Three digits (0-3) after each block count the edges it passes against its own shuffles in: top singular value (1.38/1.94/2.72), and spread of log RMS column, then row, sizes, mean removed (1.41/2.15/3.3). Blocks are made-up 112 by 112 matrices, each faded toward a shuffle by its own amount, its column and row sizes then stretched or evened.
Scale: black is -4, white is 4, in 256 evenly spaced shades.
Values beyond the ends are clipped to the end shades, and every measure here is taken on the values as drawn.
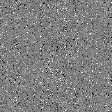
0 2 0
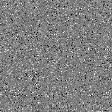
1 1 1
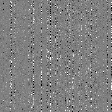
1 3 0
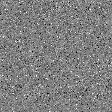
0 0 1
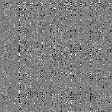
2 3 2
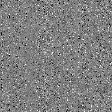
0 2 0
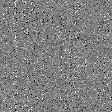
0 2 0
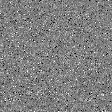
1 0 1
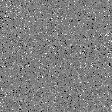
0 1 1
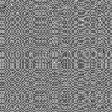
3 2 0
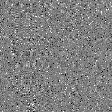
2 1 0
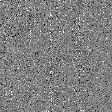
0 2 1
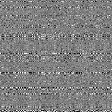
3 0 3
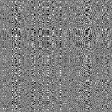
3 3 2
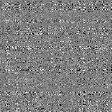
1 2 3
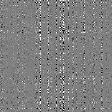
2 3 2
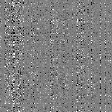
2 3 2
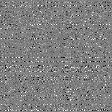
2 1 3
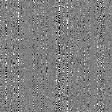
2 3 1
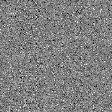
1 1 0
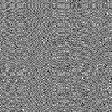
3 0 0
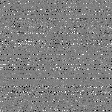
0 0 3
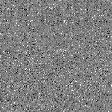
2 0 1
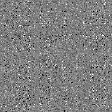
0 2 2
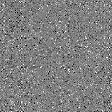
2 1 1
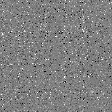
0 1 1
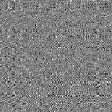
3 1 2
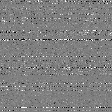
2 0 3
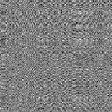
3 1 2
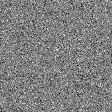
1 0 0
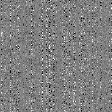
1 3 1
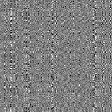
3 3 1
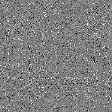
1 2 1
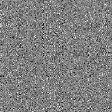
2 2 1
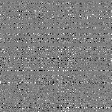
1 2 3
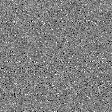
0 0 2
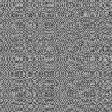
3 0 2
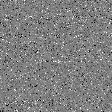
0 0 1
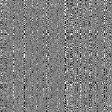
3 3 1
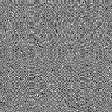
3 0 1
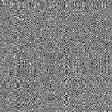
3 2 0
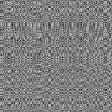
3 3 2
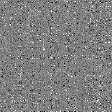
1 2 2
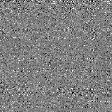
2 1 2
